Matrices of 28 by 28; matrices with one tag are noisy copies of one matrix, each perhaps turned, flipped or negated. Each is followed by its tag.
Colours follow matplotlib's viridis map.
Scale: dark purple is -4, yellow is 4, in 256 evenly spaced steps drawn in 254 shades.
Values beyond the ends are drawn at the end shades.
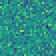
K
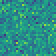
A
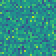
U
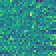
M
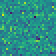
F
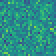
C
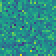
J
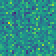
F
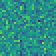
J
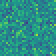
U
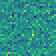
F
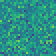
F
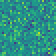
U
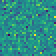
K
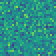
K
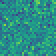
M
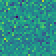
C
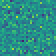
K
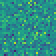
U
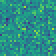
U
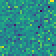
A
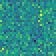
A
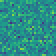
F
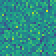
K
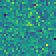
K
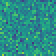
A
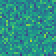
J
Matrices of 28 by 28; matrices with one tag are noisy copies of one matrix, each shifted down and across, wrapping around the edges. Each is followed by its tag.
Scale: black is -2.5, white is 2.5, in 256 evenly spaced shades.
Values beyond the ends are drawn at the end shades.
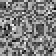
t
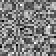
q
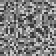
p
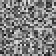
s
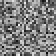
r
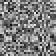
q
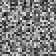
s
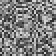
r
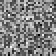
s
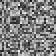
q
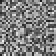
r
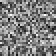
p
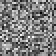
r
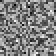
p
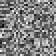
r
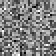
s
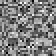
q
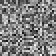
r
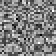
q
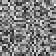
r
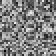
t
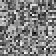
s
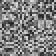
r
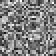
r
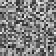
s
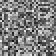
r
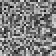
p
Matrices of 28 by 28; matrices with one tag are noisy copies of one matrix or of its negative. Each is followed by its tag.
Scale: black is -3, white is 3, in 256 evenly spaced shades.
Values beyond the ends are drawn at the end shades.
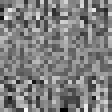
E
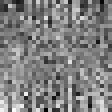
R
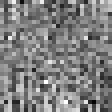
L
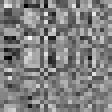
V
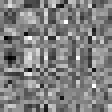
V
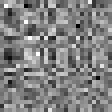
V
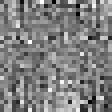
L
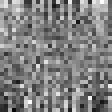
R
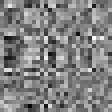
V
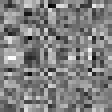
V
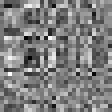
V
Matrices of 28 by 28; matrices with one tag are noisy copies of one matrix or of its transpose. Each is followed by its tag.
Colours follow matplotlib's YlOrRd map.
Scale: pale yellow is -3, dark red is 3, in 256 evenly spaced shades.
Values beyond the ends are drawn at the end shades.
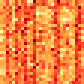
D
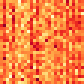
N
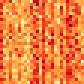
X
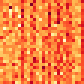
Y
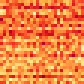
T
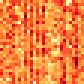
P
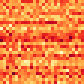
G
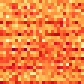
Y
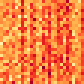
Y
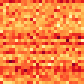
X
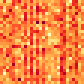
P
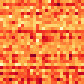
N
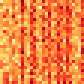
Y
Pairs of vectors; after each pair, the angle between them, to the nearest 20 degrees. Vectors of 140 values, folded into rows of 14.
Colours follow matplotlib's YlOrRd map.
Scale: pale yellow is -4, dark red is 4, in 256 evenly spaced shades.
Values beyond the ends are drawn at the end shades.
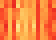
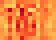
140 degrees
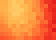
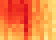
160 degrees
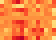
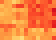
140 degrees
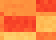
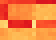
80 degrees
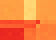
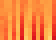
80 degrees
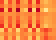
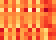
160 degrees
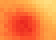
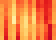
120 degrees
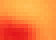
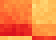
60 degrees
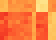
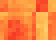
120 degrees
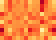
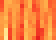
100 degrees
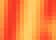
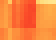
120 degrees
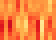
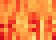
40 degrees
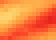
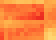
80 degrees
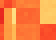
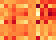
120 degrees
